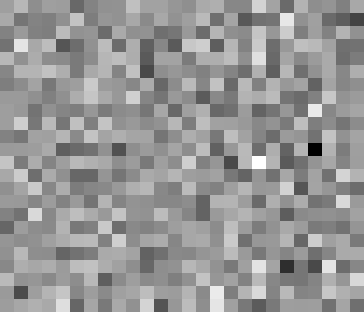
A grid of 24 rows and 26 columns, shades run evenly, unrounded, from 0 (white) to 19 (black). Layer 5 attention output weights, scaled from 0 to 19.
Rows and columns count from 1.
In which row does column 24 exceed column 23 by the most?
9
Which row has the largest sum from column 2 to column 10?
12
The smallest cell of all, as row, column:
13, 19
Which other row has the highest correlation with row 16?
20
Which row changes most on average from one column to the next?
4
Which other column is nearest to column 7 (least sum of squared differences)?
24
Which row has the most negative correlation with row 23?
10
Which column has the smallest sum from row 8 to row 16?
18
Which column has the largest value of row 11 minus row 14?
2
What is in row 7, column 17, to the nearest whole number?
11
